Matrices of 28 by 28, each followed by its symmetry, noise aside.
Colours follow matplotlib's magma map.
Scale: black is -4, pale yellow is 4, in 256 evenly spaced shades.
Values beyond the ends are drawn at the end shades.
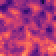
no symmetry.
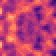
mirrored top to bottom.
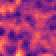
no symmetry.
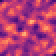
same after a half turn.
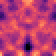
mirrored left to right.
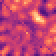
symmetric across the other diagonal.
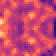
mirrored top to bottom.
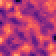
symmetric across the other diagonal.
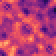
symmetric across the other diagonal.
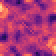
same after a half turn.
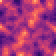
same after a half turn.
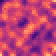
symmetric.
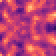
mirrored top to bottom.
